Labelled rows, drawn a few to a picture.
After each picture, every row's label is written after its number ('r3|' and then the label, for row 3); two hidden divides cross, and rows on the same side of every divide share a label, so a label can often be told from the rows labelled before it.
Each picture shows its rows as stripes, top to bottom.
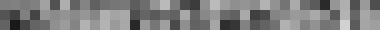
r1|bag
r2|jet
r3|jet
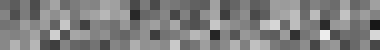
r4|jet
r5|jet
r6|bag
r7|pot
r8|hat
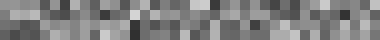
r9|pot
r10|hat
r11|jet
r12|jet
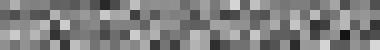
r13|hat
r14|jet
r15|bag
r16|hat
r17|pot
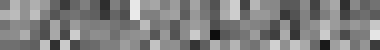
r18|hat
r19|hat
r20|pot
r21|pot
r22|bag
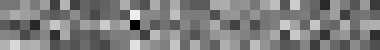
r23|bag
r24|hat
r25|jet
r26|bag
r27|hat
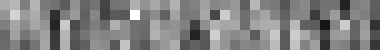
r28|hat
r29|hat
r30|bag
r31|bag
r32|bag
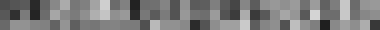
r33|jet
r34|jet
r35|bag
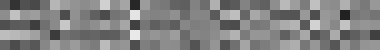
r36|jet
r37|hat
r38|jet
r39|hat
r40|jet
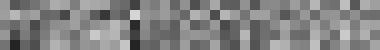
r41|jet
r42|hat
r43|jet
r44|jet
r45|jet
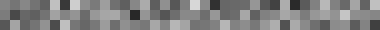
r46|pot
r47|jet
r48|bag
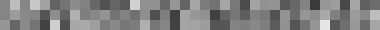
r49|hat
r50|pot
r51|pot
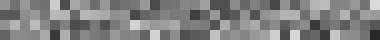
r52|pot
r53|jet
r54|hat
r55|bag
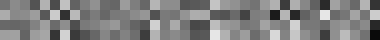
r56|bag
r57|pot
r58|bag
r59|bag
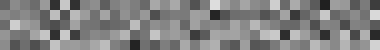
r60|bag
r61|pot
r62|hat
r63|bag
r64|jet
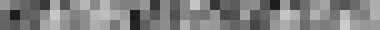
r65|pot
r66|jet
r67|jet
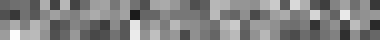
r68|bag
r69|jet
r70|hat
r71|hat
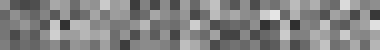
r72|jet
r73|bag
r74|pot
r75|jet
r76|pot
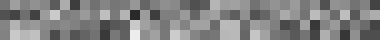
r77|bag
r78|jet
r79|hat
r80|hat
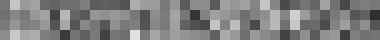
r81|hat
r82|bag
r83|bag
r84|hat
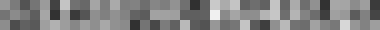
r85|bag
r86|bag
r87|jet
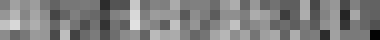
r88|hat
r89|hat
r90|hat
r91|bag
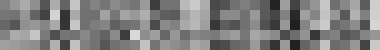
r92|pot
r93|pot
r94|pot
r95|hat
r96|pot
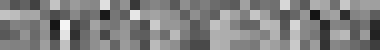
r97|jet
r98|hat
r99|bag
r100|bag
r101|bag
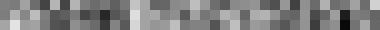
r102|pot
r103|hat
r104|hat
